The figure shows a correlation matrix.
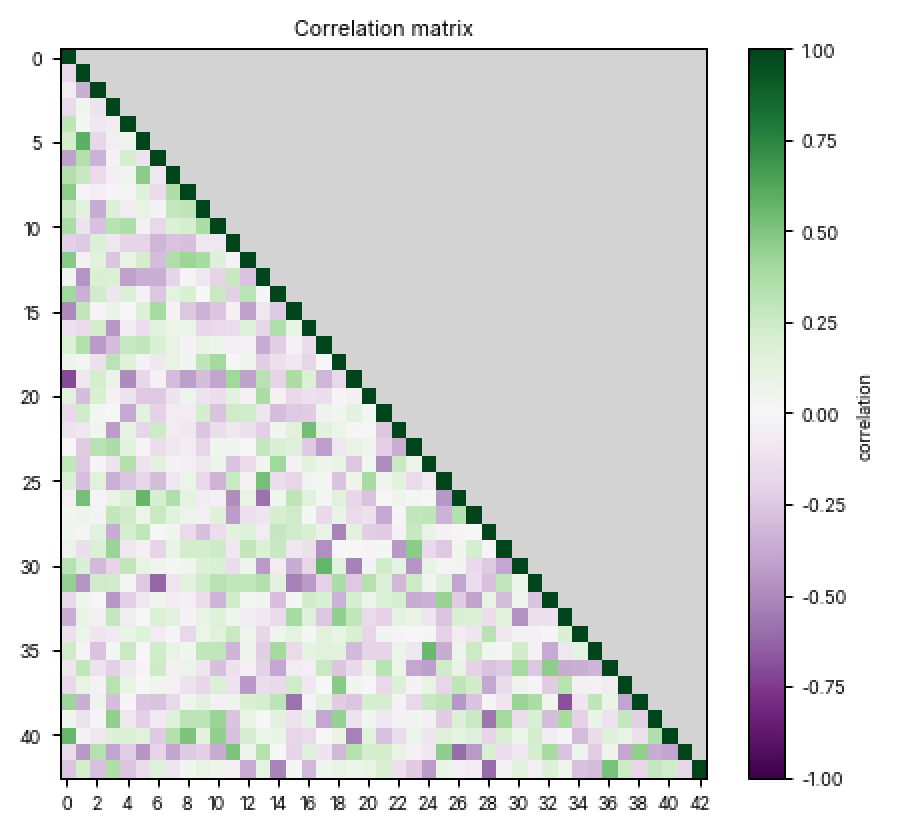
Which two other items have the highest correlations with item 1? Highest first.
5, 26
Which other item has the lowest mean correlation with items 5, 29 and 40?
41
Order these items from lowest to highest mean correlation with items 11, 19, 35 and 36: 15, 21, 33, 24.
24, 33, 15, 21
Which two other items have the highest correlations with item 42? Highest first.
36, 3
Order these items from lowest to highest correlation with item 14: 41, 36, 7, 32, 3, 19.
36, 32, 19, 3, 41, 7
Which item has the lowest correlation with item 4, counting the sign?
19
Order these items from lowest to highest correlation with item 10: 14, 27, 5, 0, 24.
5, 24, 27, 14, 0
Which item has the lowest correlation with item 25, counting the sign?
26
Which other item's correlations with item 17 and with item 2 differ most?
30
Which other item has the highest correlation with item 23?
29
